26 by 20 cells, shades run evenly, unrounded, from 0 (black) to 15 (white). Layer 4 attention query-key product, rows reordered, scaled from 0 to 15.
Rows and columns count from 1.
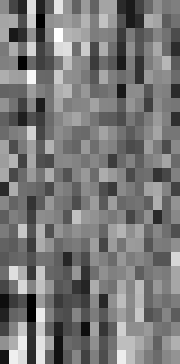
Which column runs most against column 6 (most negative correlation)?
19
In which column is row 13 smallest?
18
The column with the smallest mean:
1
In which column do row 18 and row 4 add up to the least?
14
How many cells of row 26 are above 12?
4
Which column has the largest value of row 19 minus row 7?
20
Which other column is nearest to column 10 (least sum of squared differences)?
8
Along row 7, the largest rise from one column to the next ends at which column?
15
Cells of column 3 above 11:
5
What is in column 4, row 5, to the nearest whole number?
6
